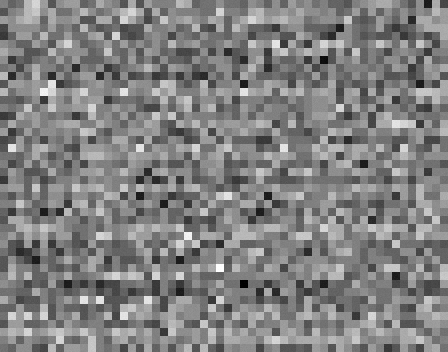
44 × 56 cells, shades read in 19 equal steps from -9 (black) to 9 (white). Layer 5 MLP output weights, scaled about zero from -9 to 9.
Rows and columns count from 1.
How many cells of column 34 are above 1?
13
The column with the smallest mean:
1
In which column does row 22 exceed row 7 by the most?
34
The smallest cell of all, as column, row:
31, 36
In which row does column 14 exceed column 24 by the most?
7
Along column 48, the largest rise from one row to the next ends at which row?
6
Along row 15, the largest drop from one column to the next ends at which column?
23
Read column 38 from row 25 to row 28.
5 -1 -3 -2
